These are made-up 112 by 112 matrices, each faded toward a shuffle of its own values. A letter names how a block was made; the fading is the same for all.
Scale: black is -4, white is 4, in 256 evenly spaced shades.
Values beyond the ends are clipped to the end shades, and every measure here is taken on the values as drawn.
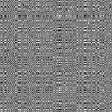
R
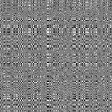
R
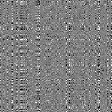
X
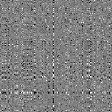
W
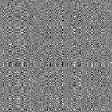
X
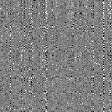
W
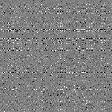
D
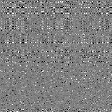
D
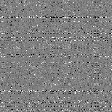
D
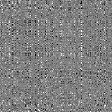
W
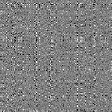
W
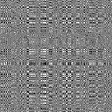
R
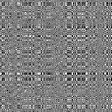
R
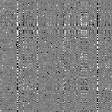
X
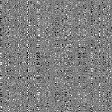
W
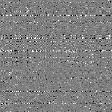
D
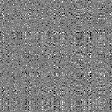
W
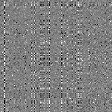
X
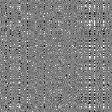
X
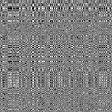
R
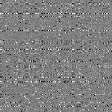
D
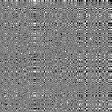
R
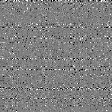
D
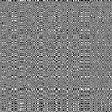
R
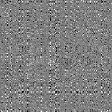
W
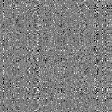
W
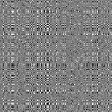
R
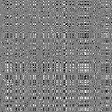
R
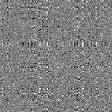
W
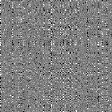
W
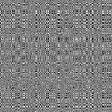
R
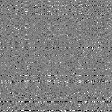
D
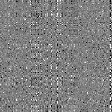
W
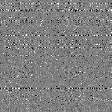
D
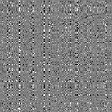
X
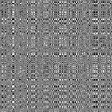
R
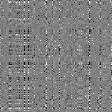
X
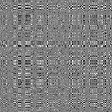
R
